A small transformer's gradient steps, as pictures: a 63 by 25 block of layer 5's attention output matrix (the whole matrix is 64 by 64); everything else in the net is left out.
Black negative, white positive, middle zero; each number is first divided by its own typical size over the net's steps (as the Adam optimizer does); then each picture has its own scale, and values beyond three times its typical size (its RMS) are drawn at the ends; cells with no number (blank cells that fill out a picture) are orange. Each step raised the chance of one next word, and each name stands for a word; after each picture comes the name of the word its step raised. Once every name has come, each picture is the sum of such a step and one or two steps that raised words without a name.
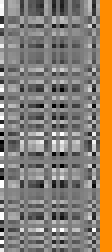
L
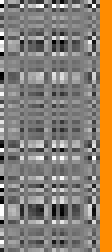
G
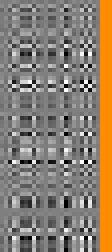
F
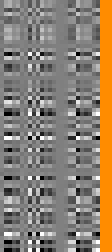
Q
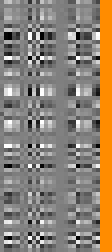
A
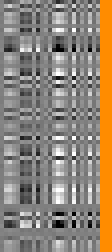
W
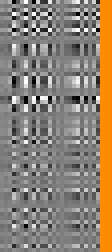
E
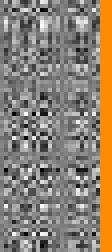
Q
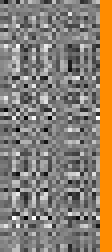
E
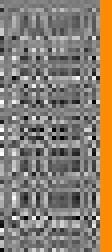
W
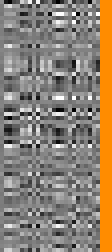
E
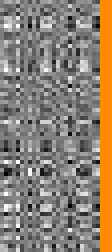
F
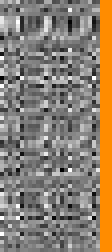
W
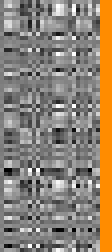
L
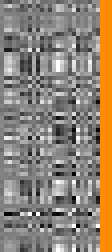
W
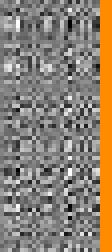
Q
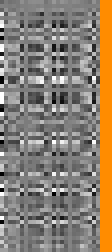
E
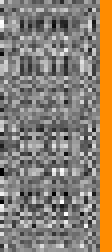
W
